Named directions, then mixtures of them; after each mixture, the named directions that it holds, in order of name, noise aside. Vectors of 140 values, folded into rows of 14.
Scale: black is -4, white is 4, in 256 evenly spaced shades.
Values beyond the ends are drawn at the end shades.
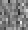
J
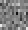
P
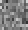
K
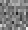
P.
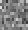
K.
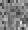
J, K, P.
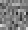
P.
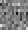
P.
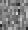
J, P.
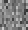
J, K, P.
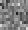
K, P.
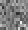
J, K, P.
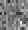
J, K, P.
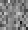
J, P.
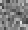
J, K, P.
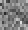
J, K, P.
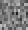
J, K, P.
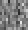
J.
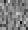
J, P.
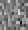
J, K.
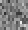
J, K, P.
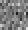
P.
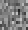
J, K, P.
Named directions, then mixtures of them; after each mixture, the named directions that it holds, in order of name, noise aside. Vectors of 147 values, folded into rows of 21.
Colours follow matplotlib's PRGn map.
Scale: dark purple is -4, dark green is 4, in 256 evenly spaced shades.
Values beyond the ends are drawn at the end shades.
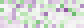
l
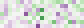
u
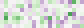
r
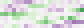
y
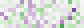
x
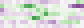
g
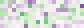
l, y.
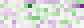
g, l.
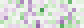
u, x.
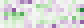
x, y.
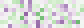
r, u, x.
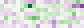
g, l.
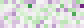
g, l.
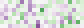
u, x.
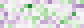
g, r.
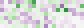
l.
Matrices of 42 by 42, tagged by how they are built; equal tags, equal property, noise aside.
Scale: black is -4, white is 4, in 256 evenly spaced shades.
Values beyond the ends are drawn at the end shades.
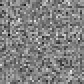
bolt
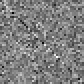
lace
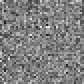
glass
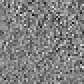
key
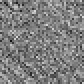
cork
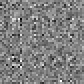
glass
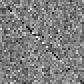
lace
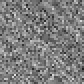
cork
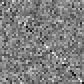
lace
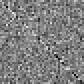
lace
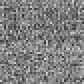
bolt
